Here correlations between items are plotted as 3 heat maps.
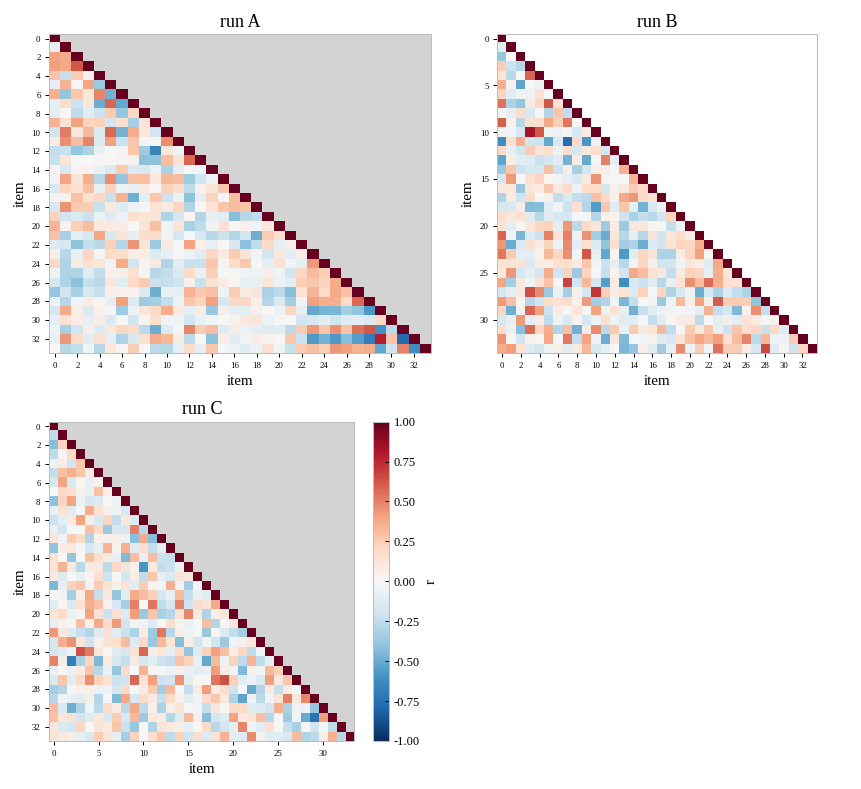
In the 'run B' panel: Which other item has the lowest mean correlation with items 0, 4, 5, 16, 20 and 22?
11
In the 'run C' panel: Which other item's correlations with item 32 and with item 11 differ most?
9
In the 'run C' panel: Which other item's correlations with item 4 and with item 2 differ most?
25
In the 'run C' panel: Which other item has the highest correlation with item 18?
27
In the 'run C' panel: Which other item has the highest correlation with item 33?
22
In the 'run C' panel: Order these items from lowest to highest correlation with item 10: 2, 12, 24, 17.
2, 17, 12, 24
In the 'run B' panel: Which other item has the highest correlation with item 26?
7
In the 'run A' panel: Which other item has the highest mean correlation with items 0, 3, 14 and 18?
2
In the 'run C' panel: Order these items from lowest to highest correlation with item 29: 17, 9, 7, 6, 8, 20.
7, 20, 9, 6, 17, 8
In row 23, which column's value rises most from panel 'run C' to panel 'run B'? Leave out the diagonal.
28
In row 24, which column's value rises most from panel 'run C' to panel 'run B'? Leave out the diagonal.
15
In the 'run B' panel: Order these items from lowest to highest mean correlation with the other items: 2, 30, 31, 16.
2, 30, 16, 31
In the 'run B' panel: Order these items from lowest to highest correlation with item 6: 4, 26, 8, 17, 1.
17, 1, 26, 4, 8
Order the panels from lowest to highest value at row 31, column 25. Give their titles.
run C, run B, run A
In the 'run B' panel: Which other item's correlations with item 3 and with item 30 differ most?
10
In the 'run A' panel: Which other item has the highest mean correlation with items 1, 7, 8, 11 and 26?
5
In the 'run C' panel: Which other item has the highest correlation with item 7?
21
